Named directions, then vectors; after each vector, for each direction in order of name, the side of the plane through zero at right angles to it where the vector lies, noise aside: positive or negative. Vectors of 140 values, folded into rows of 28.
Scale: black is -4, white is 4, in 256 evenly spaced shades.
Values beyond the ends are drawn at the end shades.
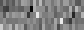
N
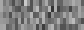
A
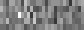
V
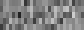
negative, negative, negative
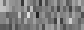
positive, negative, positive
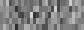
positive, negative, negative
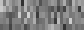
positive, negative, positive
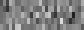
negative, positive, positive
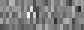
negative, negative, positive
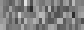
positive, positive, positive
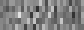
negative, positive, positive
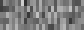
negative, positive, negative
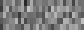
negative, negative, negative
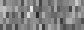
positive, negative, positive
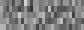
positive, positive, positive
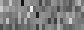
positive, negative, positive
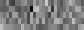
positive, positive, negative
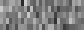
positive, negative, positive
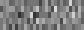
positive, negative, negative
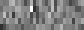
negative, negative, positive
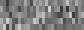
positive, positive, positive
